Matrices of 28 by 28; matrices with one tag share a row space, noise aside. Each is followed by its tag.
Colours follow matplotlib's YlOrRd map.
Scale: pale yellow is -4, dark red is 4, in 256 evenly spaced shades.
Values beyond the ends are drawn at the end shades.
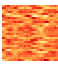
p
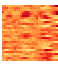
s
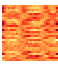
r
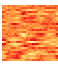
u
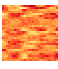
u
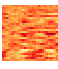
u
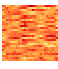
u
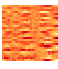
s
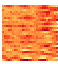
s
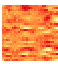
s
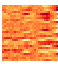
s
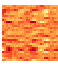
p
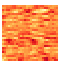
p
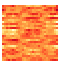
r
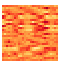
p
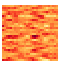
p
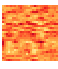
p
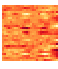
s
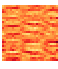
r
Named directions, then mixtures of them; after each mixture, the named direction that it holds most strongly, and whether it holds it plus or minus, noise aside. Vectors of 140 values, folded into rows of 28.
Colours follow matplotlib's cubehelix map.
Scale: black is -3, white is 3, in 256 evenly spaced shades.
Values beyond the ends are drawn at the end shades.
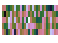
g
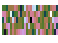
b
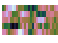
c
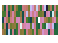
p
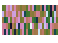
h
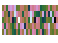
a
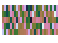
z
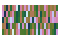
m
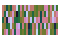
m, plus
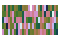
p, plus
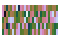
m, plus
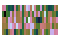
g, plus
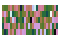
b, plus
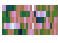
c, minus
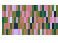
z, minus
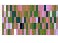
p, minus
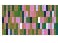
p, plus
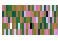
h, minus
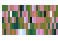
b, plus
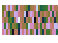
m, minus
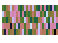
h, plus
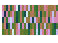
m, plus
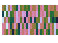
m, minus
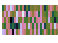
m, minus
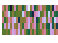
a, minus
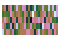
z, plus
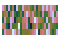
m, plus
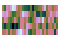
c, plus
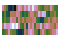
c, minus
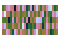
g, minus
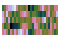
c, plus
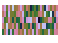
p, minus
